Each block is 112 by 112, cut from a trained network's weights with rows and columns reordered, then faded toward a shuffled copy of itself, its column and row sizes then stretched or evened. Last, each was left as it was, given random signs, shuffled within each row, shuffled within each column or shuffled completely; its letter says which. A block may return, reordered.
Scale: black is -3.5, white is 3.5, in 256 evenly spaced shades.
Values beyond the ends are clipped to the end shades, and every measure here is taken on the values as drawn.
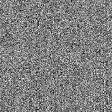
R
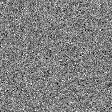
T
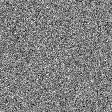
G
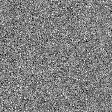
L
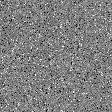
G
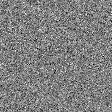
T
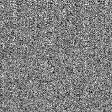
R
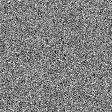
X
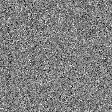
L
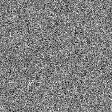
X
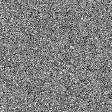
X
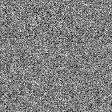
X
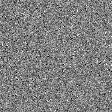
X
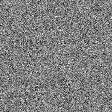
X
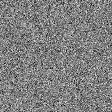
T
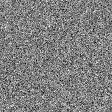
G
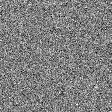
G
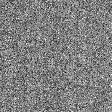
L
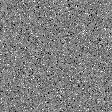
G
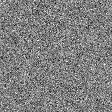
G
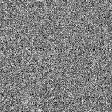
R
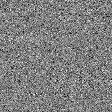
T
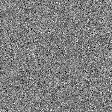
X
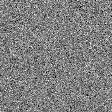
L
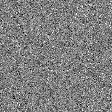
L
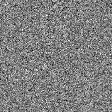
R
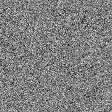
T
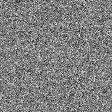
L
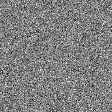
X
